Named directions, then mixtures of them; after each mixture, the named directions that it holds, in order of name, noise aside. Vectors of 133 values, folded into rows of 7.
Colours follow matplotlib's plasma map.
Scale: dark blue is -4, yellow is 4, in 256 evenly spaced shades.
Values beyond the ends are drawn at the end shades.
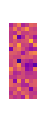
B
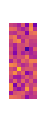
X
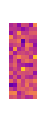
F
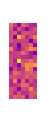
B.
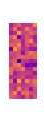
B, F.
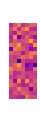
B.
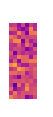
F, X.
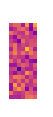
X.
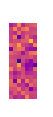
B.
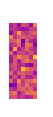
F.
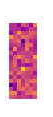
F.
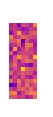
F.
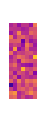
F.
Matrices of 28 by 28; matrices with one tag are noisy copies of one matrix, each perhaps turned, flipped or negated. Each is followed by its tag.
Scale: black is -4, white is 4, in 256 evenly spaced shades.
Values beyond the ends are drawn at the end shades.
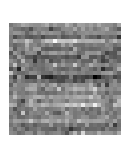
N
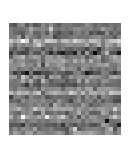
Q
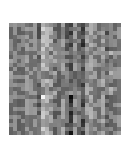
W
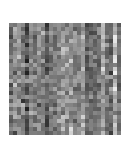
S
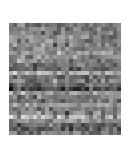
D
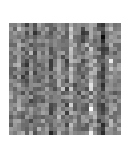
Q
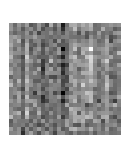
N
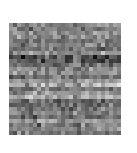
W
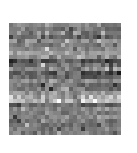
W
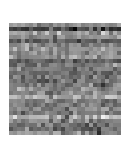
S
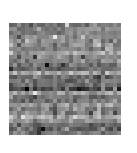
D
